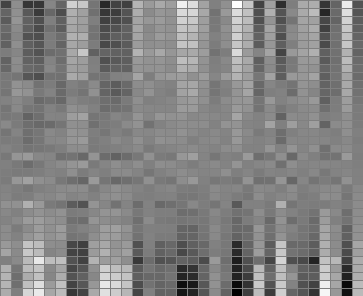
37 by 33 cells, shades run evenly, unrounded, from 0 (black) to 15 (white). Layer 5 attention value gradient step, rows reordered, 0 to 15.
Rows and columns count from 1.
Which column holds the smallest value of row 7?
26
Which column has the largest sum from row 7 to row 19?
22
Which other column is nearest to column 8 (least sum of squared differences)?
7
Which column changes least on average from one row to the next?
33
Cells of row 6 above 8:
17
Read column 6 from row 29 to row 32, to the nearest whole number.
9 9 8 8
